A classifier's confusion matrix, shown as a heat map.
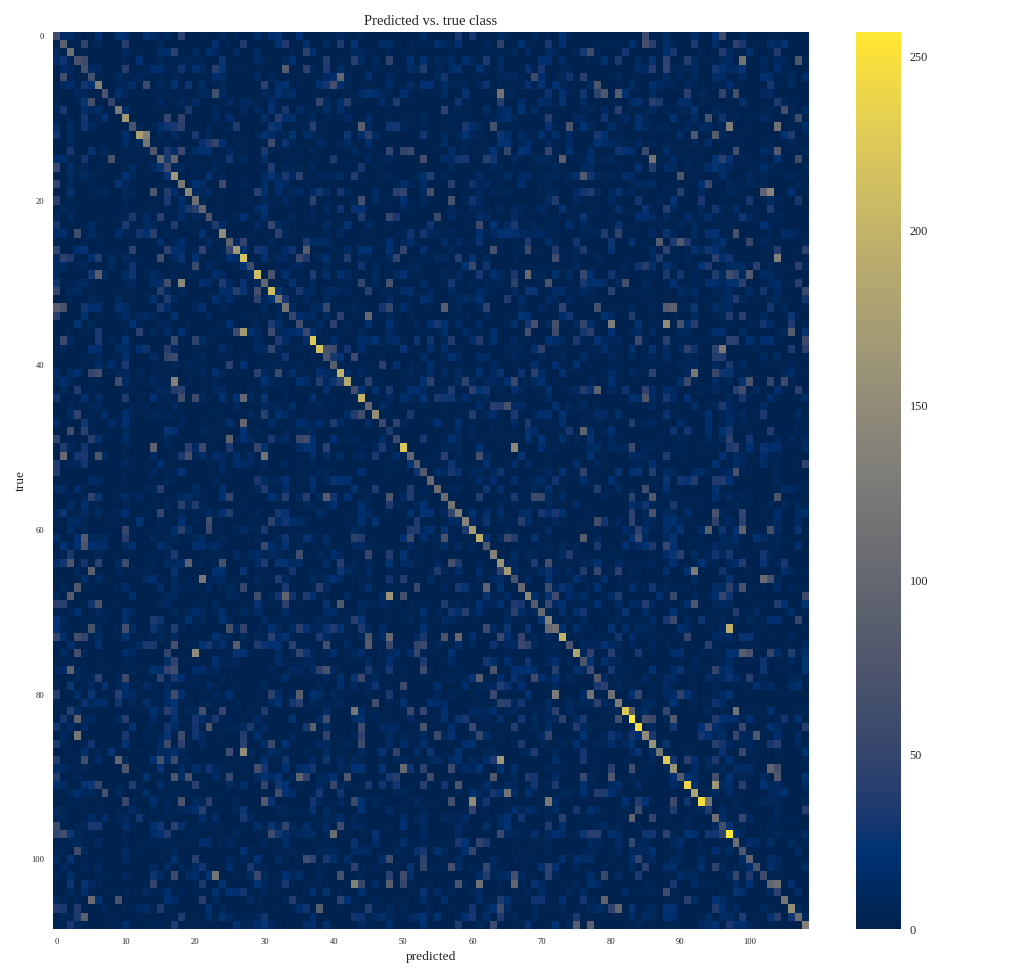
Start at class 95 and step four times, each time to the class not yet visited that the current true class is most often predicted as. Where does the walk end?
60
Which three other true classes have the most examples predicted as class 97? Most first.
72, 11, 29
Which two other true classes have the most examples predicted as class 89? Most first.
33, 83
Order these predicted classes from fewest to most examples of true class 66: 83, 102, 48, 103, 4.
83, 4, 48, 103, 102
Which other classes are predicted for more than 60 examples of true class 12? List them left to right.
13, 92, 95
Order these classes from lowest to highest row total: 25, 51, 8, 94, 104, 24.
104, 94, 8, 25, 24, 51
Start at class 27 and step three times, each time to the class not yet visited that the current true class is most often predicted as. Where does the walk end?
64
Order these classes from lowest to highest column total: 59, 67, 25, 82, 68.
82, 59, 67, 25, 68
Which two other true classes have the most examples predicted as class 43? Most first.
103, 82
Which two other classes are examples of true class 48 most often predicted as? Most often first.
76, 2
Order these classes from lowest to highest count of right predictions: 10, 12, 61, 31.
10, 12, 61, 31
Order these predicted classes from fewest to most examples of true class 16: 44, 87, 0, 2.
87, 2, 44, 0
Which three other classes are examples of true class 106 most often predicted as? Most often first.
81, 38, 64
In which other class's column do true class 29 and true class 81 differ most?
68
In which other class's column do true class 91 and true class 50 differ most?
95
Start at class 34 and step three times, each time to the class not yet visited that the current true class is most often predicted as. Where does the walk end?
92
